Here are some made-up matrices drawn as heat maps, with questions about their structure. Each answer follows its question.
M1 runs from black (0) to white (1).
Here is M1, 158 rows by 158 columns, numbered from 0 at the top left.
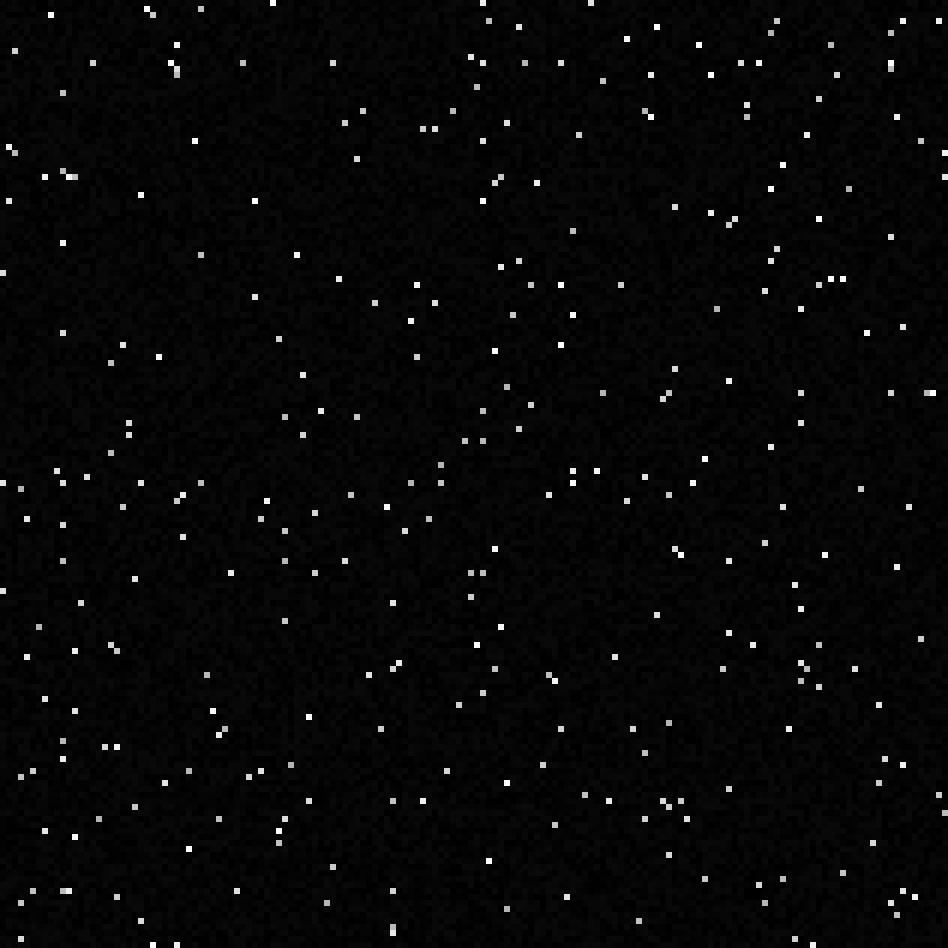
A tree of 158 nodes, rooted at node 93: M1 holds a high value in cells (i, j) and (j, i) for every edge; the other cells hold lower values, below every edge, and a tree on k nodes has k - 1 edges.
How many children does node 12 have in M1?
3
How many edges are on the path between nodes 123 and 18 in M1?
6
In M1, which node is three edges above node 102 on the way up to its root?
86
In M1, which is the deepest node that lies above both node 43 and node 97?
148
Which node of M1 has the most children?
10
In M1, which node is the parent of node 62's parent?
72
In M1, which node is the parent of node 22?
134
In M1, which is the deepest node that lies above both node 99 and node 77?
80
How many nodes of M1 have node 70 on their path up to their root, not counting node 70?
4
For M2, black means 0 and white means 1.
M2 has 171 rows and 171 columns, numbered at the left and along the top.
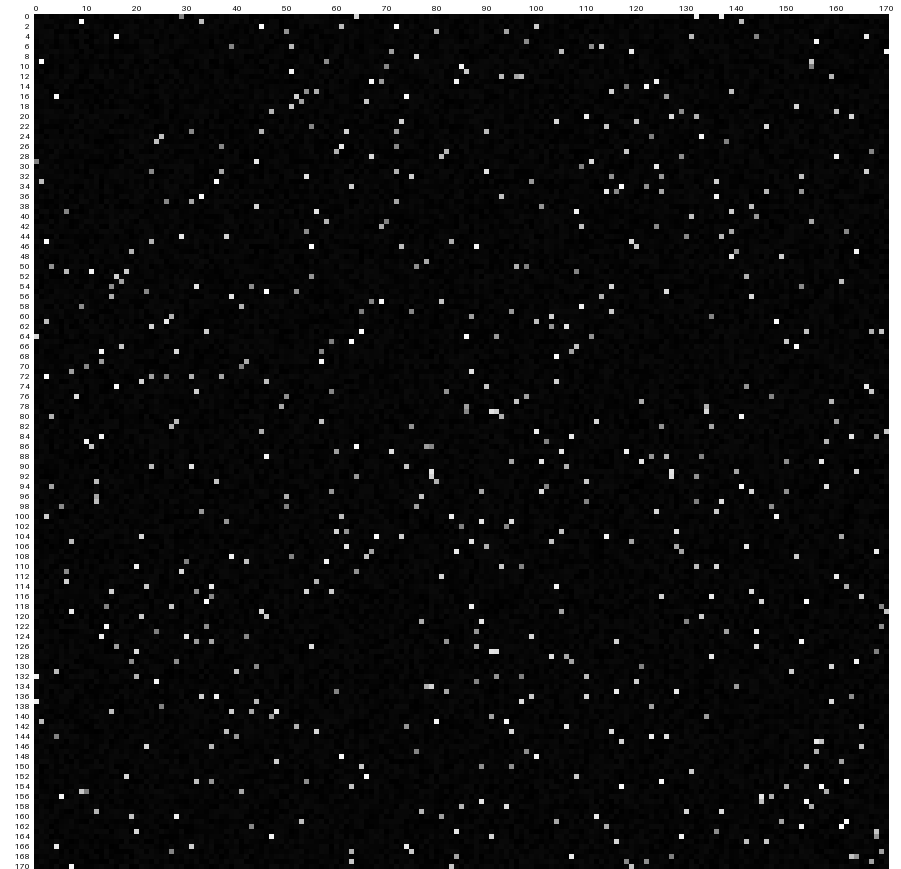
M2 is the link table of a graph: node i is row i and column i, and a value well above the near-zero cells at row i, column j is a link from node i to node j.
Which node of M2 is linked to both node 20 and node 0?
node 132
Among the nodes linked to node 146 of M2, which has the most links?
node 35
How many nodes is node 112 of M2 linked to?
2
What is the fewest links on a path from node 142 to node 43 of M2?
6
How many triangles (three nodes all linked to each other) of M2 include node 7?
2
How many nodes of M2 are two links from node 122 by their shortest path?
4
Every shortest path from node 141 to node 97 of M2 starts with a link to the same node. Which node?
node 80
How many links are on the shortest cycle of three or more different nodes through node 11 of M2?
6
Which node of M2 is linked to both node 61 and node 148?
node 100
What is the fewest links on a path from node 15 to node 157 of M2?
5
